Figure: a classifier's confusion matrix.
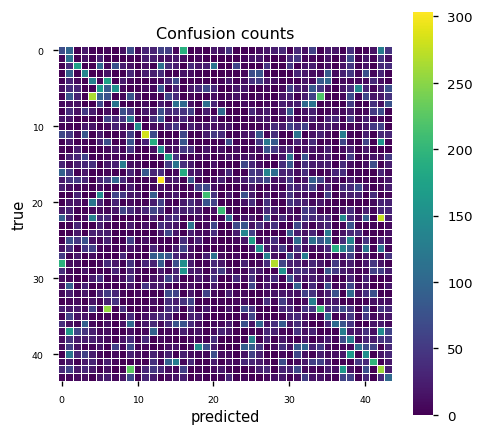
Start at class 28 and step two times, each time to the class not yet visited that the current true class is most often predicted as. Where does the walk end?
16
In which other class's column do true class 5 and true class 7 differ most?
39
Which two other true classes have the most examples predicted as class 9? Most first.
42, 36
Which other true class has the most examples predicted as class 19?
7
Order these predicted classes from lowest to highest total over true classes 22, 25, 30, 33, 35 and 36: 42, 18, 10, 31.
10, 18, 31, 42
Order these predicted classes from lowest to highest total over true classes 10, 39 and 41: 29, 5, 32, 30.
5, 30, 29, 32
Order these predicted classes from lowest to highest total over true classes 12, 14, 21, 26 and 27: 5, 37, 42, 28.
5, 28, 37, 42
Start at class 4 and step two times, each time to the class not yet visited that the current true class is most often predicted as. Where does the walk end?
34
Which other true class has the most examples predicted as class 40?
26
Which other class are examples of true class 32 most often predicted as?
38
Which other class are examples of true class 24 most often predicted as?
35
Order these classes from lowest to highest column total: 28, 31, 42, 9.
28, 31, 9, 42
